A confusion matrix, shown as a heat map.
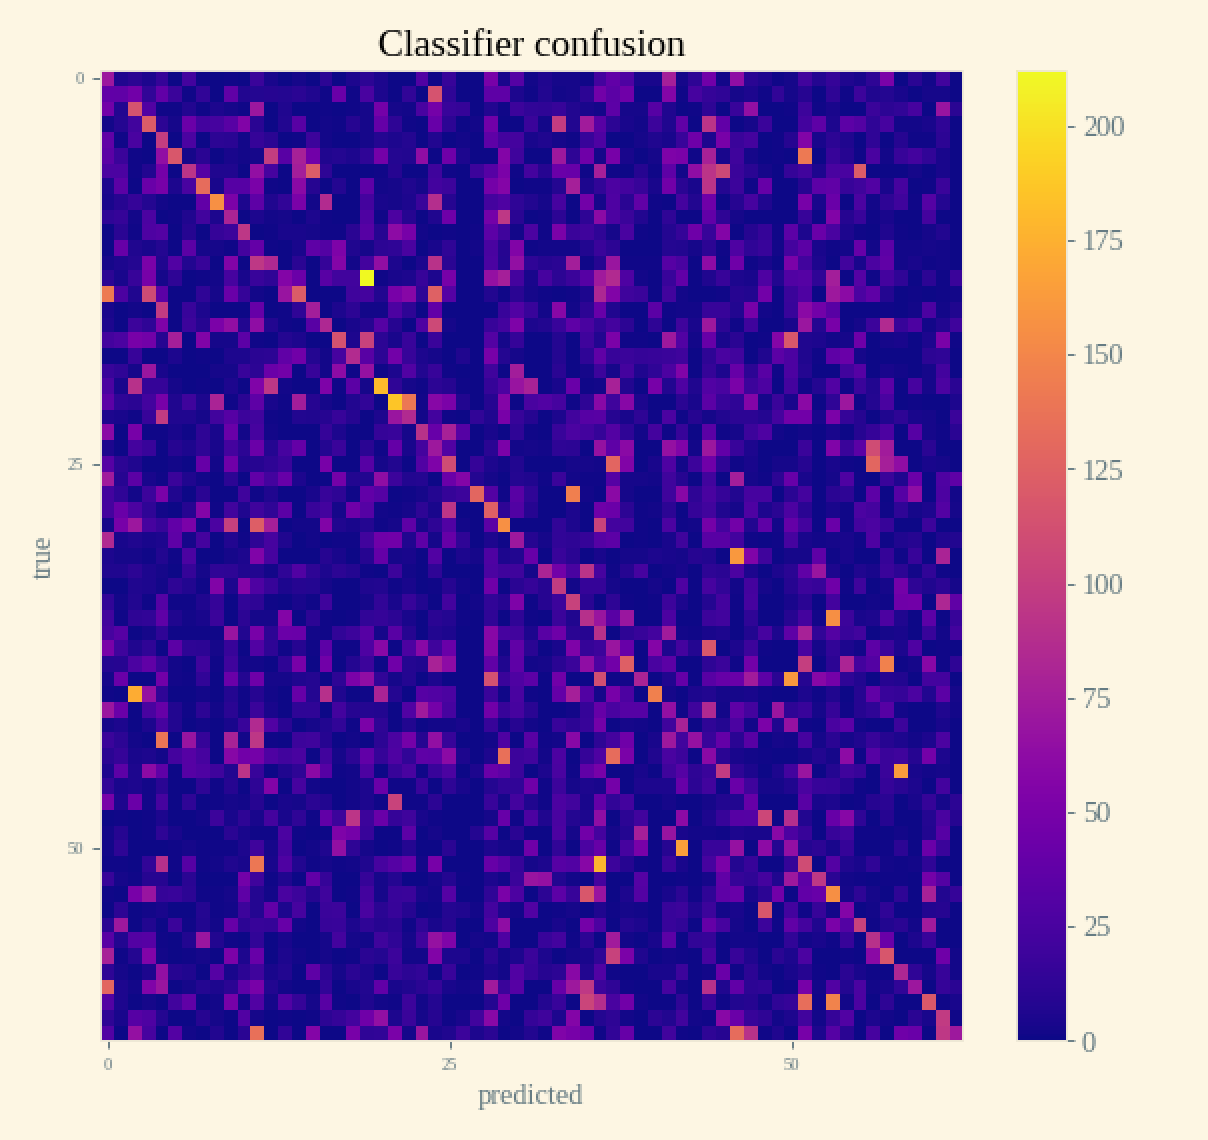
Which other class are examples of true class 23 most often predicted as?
25
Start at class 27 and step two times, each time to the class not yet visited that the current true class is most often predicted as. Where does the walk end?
61
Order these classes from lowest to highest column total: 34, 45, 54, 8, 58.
8, 58, 54, 45, 34
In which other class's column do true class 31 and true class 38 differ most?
46
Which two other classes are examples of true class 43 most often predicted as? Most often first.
4, 11
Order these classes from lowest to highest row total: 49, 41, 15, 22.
49, 15, 22, 41
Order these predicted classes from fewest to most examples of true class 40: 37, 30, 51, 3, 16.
51, 30, 37, 3, 16
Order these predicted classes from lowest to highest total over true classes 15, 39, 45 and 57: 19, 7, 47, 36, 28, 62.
62, 7, 19, 47, 28, 36
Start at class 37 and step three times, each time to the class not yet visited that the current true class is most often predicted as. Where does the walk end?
11
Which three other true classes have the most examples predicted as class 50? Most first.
39, 17, 48
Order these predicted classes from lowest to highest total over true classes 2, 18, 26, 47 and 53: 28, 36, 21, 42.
42, 28, 36, 21
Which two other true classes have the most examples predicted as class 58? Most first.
45, 25
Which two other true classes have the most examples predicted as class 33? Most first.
3, 5
